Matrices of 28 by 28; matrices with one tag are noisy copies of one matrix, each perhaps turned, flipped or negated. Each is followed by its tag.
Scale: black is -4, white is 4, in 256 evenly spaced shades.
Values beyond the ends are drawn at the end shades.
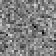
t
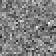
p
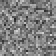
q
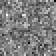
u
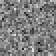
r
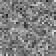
u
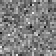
t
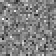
q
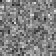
u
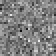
t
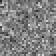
u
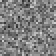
p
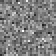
r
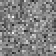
t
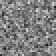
q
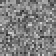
u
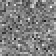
p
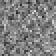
q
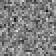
q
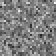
q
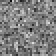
t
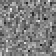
q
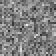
t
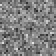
t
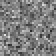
q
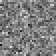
u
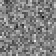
r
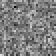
u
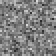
r
